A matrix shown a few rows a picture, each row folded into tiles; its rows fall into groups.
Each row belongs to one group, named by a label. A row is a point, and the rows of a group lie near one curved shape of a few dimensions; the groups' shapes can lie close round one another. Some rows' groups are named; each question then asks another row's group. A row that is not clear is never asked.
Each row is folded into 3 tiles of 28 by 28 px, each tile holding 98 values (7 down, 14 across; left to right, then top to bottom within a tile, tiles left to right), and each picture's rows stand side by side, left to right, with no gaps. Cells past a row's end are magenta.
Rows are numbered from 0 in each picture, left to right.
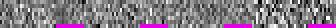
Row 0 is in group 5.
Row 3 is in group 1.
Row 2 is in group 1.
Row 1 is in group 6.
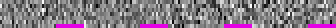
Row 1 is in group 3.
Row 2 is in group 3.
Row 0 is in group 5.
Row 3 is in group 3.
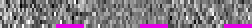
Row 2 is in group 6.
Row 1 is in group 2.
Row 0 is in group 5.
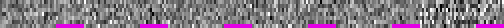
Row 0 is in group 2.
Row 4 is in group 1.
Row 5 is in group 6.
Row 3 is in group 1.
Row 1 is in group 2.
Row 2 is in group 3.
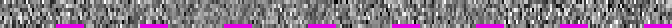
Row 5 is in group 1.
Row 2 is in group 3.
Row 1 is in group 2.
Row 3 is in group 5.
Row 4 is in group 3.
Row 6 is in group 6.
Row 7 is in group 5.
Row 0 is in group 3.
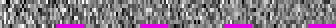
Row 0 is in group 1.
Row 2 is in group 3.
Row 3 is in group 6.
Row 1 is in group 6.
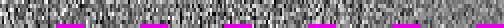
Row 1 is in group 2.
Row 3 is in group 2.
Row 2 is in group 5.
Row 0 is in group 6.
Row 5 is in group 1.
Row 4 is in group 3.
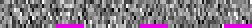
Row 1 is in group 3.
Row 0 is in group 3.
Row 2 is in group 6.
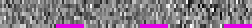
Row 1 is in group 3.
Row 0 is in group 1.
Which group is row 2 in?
5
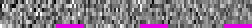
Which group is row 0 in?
3
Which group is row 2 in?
6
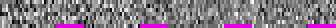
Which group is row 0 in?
2
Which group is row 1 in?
6
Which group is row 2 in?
6
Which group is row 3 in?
2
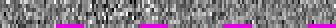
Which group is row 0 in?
2
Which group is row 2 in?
2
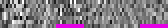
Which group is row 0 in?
5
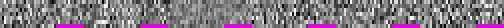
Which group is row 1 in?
5
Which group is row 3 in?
5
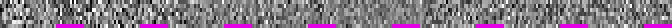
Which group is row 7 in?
1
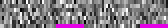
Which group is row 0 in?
3
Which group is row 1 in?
5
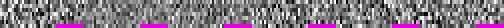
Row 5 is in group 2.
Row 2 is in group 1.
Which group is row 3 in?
6
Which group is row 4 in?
3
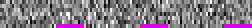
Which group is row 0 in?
6
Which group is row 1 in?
5
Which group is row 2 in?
5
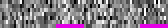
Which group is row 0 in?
2
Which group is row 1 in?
5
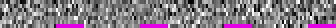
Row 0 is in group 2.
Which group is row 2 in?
2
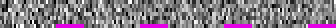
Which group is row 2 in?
5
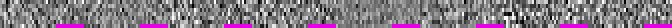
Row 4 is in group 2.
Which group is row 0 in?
1
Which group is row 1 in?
6
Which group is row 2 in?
5
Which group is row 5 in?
2
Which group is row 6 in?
2
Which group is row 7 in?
6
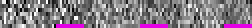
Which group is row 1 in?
1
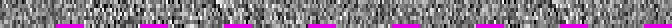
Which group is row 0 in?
3
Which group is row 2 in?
3
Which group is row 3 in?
5
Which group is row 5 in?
6
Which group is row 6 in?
3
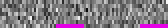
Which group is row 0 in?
1
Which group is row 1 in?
6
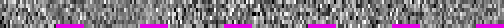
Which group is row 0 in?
6
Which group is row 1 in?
2
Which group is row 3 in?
2
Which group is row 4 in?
5
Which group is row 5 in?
3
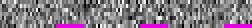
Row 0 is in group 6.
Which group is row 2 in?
2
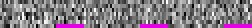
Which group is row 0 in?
5
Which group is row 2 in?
6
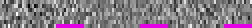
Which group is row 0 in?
1
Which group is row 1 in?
2
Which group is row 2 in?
1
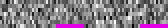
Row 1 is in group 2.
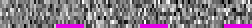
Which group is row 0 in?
6
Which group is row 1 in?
5
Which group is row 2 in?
2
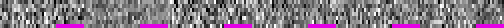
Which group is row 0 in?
5
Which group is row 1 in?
2
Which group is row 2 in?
1
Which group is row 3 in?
5
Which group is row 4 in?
5
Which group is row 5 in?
5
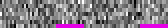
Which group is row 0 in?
6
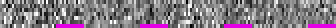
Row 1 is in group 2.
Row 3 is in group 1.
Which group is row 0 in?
1
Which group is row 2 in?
5
